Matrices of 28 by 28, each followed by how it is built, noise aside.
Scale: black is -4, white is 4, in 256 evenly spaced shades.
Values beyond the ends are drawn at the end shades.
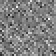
Toeplitz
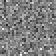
noise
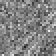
Hankel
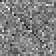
diagonal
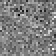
upper triangular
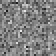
blocks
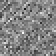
Hankel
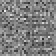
blocks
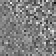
upper triangular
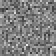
noise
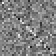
diagonal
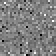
sparse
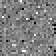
sparse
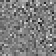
upper triangular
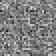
blocks
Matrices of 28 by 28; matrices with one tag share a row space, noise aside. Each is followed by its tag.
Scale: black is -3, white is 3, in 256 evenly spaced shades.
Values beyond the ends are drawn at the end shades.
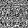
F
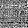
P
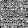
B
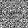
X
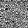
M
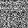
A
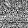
M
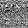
M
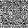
X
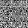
X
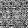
X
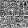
B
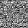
B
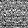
M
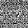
A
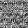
B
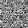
B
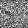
M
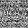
F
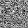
M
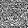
P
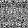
A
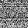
M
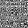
P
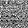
A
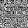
M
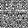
A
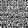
F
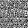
P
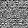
F
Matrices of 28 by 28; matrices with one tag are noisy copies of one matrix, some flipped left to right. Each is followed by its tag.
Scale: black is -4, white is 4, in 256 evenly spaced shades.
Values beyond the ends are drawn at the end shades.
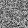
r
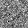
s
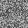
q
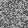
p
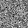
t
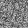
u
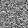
r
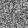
u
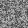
r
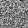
s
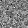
r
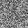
u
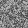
s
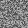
t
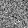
t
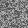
r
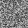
u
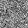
q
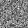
t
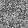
q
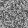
s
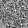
s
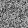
q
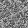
s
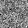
q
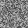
q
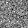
t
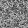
q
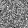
s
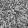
r
